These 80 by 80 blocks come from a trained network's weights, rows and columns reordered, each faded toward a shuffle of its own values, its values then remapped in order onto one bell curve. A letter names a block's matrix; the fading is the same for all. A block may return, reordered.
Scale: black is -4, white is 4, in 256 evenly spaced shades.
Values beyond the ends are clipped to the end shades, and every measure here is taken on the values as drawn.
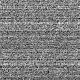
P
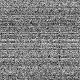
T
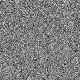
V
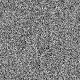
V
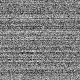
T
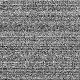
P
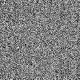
V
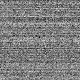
P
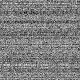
T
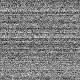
P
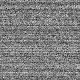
P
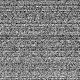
T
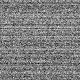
P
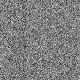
V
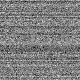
P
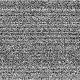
P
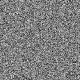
V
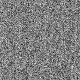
V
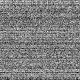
P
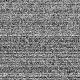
P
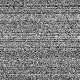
P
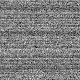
P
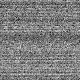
P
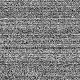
P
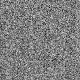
V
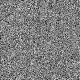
V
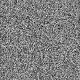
V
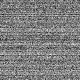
P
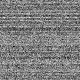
T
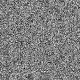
V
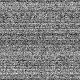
P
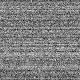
T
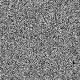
V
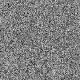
V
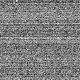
P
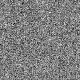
V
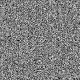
V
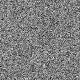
V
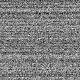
P
